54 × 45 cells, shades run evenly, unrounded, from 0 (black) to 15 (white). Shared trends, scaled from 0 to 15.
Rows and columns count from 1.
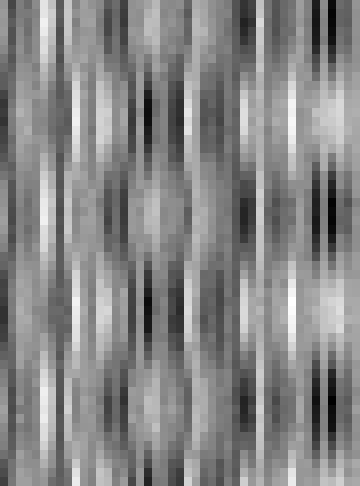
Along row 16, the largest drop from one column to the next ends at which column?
19
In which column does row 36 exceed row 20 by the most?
42
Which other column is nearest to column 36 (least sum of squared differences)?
4
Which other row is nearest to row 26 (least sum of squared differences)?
5
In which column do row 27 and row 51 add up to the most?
6
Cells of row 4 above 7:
26
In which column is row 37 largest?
37
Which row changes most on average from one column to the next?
45
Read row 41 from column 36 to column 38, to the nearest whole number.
8 10 9
